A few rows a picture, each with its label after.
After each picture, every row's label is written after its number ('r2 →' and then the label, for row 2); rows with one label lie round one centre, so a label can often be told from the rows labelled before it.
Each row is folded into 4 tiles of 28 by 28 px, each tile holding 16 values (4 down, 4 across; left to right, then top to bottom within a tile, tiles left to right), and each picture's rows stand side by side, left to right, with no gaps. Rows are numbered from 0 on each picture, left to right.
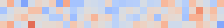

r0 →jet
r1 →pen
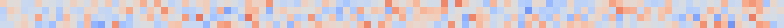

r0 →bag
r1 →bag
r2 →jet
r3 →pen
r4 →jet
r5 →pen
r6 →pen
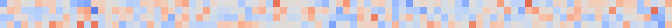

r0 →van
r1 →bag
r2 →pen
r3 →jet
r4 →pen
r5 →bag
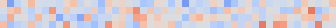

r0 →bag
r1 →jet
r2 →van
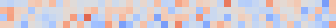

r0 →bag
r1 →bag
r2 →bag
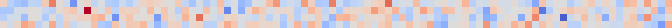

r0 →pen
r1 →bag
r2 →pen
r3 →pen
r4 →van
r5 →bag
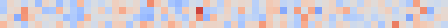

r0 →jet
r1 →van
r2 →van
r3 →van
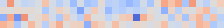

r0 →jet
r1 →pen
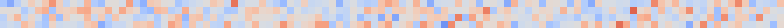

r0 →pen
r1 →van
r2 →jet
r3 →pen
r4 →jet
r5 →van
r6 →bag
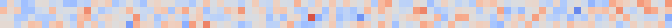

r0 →van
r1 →van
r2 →bag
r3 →pen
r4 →bag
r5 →pen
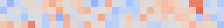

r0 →pen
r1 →pen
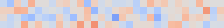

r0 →van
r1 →bag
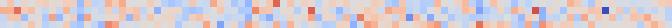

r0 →bag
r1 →jet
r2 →pen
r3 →jet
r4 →van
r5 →jet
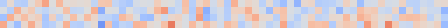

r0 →bag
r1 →van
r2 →jet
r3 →jet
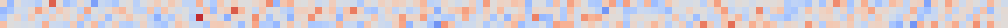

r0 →pen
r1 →bag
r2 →bag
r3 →bag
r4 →bag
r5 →jet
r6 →van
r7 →pen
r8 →van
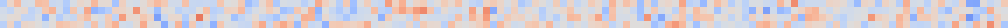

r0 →van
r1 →bag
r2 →van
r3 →pen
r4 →jet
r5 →bag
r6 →jet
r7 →jet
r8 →jet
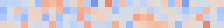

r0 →pen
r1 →jet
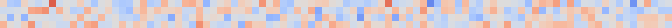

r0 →pen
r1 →pen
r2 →van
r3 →pen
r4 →van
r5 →jet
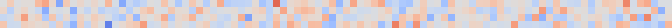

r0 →jet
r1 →pen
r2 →pen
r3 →van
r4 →bag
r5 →bag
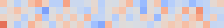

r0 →bag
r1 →van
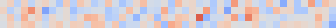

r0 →jet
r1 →bag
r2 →jet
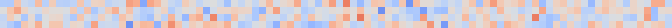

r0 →van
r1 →van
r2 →bag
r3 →jet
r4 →bag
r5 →van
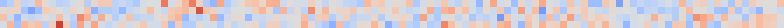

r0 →van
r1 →pen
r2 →pen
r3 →bag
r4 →van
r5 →jet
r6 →jet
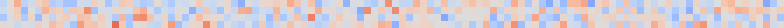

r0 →van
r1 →jet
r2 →bag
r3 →pen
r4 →bag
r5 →jet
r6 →pen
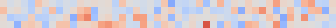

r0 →van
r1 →jet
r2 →pen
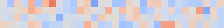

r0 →pen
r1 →van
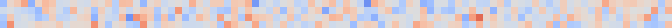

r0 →van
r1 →jet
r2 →jet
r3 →van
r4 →jet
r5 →bag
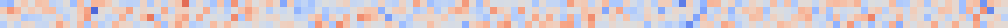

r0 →van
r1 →bag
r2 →jet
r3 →jet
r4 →van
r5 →jet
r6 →van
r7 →bag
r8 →van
